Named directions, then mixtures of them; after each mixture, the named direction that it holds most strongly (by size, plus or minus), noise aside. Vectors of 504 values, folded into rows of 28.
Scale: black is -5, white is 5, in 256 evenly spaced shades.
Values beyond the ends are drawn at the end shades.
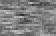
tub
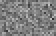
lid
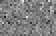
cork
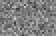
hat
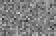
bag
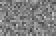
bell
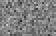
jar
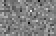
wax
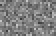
bell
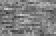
tub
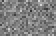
wax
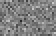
bell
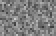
hat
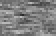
tub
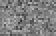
jar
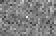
cork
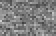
bell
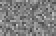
bell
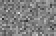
bag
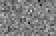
wax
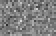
jar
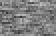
tub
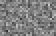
lid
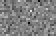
wax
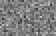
bag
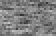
tub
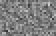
lid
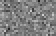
wax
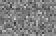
hat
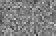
bell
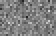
cork
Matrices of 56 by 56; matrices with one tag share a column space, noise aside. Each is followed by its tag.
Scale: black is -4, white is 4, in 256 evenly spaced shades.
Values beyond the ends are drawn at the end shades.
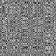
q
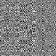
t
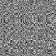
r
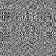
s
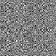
t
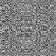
t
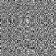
r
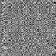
q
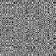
q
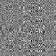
t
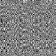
r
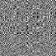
s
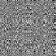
r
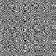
t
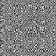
t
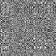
q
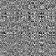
s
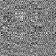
s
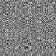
q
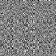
r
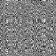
r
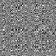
t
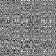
r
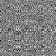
t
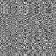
q
